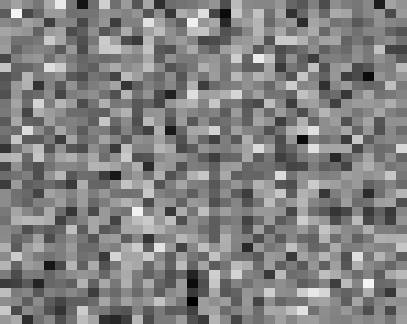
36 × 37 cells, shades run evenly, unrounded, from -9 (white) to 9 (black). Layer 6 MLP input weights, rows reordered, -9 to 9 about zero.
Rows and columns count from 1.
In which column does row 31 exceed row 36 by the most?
2
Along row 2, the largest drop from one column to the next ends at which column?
22
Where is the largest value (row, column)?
34, 18
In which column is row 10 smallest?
27
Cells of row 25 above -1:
19
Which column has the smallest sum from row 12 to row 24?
29
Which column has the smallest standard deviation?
9
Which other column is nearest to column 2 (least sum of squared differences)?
33
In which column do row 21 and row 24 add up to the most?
7
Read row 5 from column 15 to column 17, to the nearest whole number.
1 -1 -2
